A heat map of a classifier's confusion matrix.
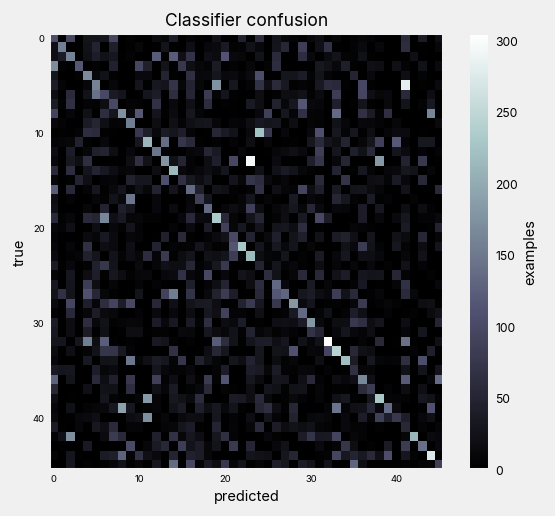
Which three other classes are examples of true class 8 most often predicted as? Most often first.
44, 33, 10
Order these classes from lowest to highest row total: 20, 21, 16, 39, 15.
20, 21, 15, 16, 39
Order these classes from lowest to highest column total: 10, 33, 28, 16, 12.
10, 28, 12, 16, 33
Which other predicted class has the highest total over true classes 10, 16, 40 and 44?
24
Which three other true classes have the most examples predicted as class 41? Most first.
5, 32, 36
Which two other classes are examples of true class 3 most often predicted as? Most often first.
0, 10
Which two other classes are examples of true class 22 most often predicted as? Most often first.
21, 36
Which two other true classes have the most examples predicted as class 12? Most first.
2, 36
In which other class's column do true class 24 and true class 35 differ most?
6
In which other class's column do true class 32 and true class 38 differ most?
11
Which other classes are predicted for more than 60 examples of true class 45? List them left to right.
14, 16, 20, 35
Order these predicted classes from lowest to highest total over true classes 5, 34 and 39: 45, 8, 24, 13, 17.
45, 13, 17, 24, 8
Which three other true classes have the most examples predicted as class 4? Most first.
32, 27, 26
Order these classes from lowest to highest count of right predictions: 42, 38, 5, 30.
5, 30, 42, 38
